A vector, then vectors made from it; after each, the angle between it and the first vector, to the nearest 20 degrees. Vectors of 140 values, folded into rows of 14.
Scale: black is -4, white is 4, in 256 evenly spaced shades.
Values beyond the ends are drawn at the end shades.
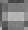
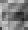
140 degrees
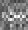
60 degrees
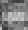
20 degrees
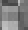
100 degrees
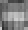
20 degrees
